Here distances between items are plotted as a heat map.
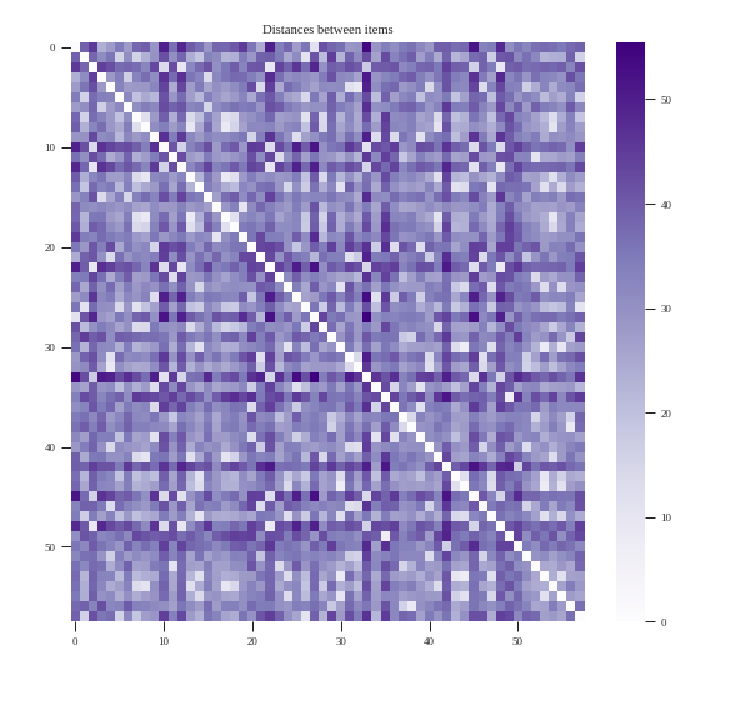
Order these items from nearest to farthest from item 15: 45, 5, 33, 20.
5, 20, 45, 33
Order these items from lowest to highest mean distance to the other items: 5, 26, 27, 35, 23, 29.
26, 5, 23, 29, 27, 35
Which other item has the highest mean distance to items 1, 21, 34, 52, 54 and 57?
33
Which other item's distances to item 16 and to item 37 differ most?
19
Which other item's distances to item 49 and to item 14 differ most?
35
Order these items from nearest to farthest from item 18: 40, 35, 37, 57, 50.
57, 40, 37, 50, 35
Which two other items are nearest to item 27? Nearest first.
0, 21
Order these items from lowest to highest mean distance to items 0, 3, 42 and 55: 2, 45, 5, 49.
5, 49, 2, 45
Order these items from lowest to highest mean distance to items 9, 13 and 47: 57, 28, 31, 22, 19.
28, 57, 19, 31, 22
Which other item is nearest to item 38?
56
